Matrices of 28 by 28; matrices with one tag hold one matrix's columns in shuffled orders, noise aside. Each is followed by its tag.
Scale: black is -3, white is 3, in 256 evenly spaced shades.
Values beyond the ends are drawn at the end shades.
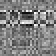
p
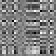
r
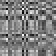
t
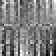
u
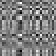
t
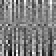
u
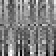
u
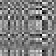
t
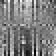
u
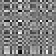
r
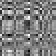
t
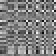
r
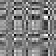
t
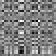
r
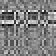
p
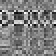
p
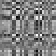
t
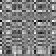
r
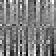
u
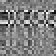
p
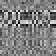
p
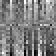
u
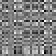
r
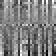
u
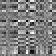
r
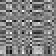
r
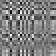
t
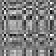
t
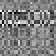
p
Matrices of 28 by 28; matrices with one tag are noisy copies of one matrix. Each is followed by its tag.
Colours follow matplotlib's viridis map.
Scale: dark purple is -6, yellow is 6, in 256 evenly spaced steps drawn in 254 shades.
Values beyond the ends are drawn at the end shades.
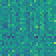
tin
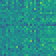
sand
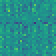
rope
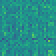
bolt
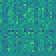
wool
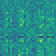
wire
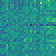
sand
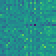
sand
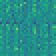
rope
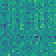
tin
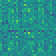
wool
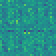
wool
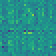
wool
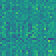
bolt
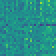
sand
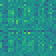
wool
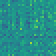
tin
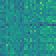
sand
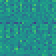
rope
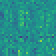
wire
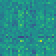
wire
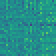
sand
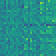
sand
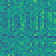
tin
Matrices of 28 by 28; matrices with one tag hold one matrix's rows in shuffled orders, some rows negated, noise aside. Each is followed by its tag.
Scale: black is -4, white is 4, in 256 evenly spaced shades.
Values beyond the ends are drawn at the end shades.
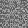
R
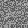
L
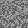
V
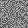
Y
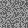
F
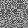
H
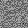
L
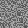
H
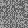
Y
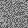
Y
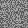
Y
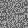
Y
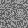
H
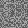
L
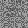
L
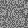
Y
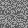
H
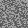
V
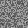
H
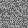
R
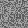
L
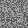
H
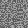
H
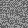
R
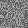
Y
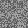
H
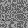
H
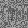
L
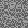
L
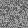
R
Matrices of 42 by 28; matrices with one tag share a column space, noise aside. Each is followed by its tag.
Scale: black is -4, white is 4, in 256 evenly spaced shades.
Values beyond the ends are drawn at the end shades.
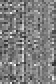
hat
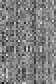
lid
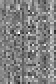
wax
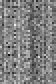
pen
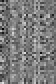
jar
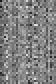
pen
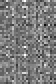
pen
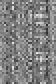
jar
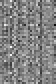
pen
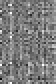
hat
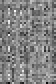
lid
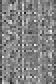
wax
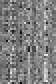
lid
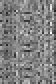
wax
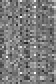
pen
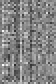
hat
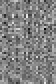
jar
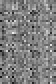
wax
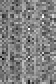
jar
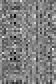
jar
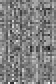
lid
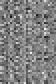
jar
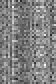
pen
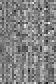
lid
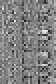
wax
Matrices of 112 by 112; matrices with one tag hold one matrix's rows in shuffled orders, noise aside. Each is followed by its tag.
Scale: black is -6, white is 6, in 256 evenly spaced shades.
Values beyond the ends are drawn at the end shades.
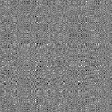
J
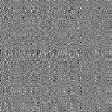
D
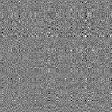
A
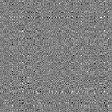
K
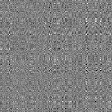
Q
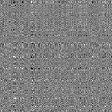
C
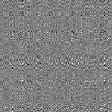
K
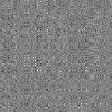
J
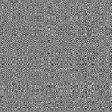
A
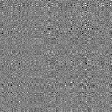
A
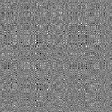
J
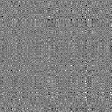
A
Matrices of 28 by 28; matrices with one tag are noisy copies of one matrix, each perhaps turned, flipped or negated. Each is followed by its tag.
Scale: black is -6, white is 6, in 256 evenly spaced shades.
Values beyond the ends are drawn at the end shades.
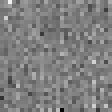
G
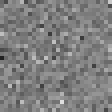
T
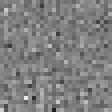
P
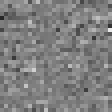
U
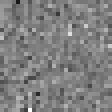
U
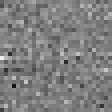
P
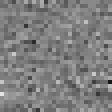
U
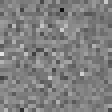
T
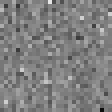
G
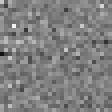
P
